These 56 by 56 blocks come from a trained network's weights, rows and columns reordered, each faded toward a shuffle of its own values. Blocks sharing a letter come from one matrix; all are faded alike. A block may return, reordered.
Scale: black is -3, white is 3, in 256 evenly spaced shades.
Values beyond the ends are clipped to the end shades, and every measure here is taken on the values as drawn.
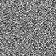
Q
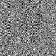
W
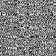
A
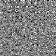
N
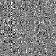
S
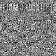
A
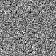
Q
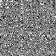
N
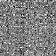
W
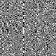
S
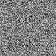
Q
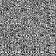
A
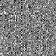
S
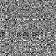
A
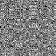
A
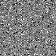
N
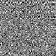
A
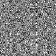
W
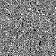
W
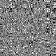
S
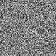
Q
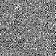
S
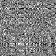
A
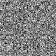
Q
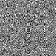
W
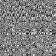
A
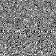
N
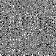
N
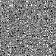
N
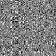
W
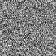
Q
